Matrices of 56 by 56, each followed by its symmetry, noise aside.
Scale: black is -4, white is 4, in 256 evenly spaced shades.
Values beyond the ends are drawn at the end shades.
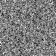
same after a half turn.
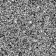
symmetric across the other diagonal.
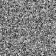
antisymmetric.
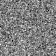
no symmetry.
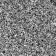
symmetric across the other diagonal.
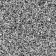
no symmetry.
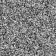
antisymmetric.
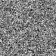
no symmetry.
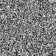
no symmetry.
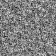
antisymmetric.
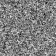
no symmetry.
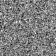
antisymmetric.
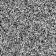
no symmetry.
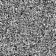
antisymmetric.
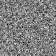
antisymmetric.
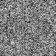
mirrored top to bottom.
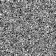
antisymmetric.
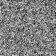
antisymmetric.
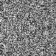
mirrored top to bottom.
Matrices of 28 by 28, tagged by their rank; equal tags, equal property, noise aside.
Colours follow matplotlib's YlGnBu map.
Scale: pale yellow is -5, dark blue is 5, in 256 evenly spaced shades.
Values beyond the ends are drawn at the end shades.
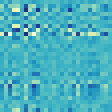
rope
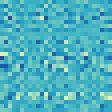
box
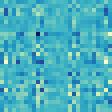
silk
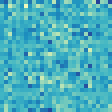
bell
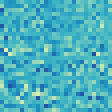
bell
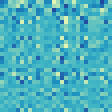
silk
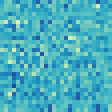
bell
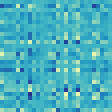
rope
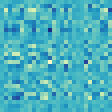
silk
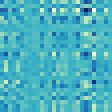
rope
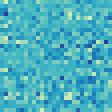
bell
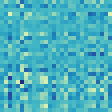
silk
